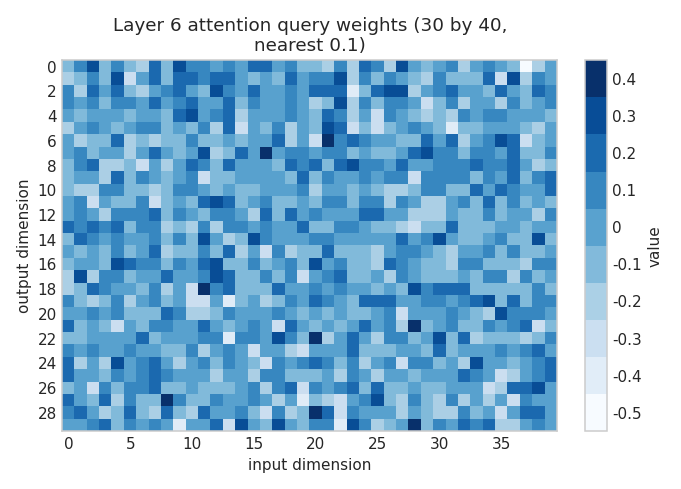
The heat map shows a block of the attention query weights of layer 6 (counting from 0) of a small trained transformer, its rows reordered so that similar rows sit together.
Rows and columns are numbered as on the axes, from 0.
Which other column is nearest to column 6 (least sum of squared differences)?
39
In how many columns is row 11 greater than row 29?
13
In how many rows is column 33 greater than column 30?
14
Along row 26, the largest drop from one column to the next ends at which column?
19
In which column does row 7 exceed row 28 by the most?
16
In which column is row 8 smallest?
6
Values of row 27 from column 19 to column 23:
-0.4 -0.1 -0.2 -0.3 0
